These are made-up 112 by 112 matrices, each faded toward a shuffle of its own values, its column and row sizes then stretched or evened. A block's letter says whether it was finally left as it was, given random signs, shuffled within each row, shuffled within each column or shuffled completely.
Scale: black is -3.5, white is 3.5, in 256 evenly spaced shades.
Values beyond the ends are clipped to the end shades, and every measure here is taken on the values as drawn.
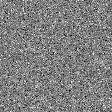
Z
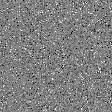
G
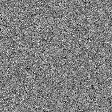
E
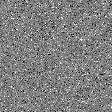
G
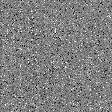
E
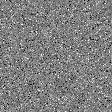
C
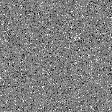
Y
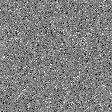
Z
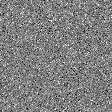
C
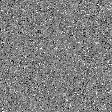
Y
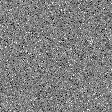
C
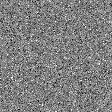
E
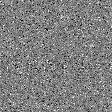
Z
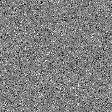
G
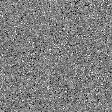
Y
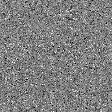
G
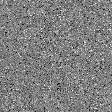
E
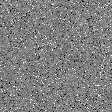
C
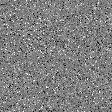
Z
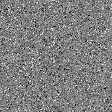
E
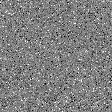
Z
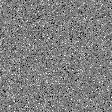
E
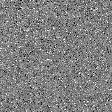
Y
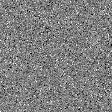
E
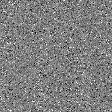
G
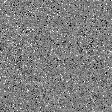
Y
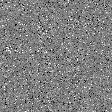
Y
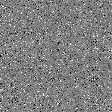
Y
